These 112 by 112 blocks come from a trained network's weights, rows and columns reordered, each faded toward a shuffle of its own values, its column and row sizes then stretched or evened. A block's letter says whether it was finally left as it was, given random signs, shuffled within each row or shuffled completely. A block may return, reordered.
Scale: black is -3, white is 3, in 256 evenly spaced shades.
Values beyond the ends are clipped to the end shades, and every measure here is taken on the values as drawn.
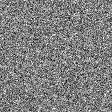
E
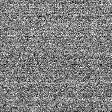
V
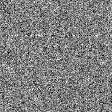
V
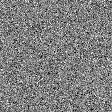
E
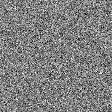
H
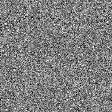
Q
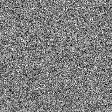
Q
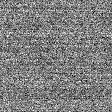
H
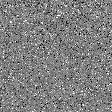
H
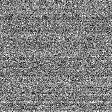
V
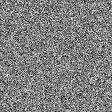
H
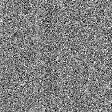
V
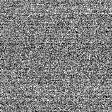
V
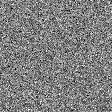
E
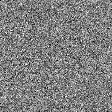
Q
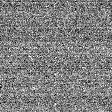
V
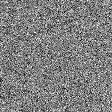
H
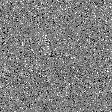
H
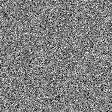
E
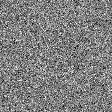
H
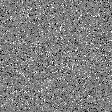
H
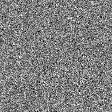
Q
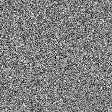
Q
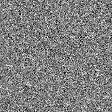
V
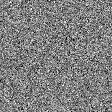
E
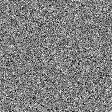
H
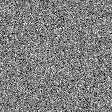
E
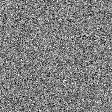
H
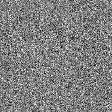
V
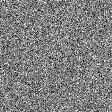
E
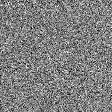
H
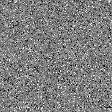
Q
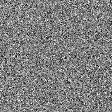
Q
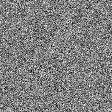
Q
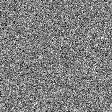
E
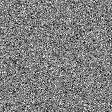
E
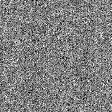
V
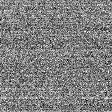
V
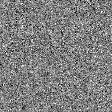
Q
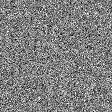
E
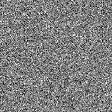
V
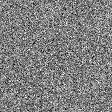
E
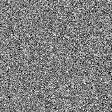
Q
